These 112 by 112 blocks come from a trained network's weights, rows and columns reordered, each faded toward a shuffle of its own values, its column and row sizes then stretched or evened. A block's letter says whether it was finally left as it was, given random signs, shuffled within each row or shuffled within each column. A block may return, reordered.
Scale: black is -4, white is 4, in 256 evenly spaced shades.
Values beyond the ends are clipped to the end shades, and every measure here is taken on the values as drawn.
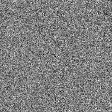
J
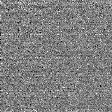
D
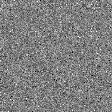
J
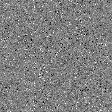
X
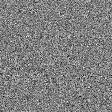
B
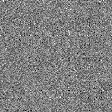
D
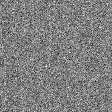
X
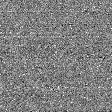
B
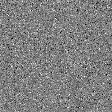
B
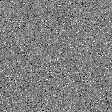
B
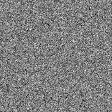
X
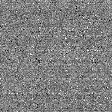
D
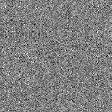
D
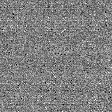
D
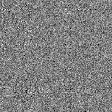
D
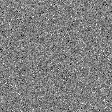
X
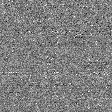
B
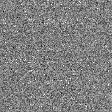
D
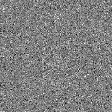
D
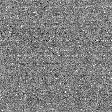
B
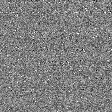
B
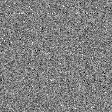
J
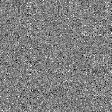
D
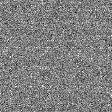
D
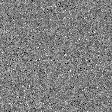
B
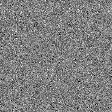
J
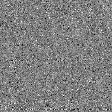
D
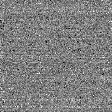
D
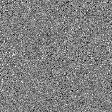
J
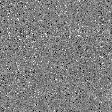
D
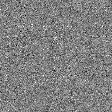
J
